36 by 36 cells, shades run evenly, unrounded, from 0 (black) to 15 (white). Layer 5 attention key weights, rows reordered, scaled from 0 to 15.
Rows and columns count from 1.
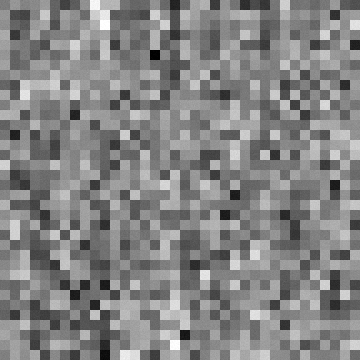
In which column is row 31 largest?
18
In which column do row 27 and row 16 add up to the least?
6
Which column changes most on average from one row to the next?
34
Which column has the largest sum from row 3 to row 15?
11
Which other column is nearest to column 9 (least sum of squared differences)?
1
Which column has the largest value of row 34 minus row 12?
31
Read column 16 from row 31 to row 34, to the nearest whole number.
11 6 6 9
